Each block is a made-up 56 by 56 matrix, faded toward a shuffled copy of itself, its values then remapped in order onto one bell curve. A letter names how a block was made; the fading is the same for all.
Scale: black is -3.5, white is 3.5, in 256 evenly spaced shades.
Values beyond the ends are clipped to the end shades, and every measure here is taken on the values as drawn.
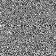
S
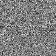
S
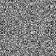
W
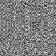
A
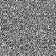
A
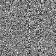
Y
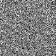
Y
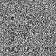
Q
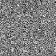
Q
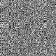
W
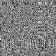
A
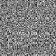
A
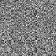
W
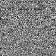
Q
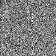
Y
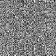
W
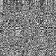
A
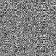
W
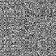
W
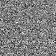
S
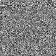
S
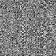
W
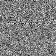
S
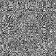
W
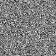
S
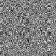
A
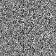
Y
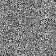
Y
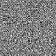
A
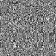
A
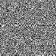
Q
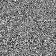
S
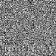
W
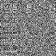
W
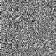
W
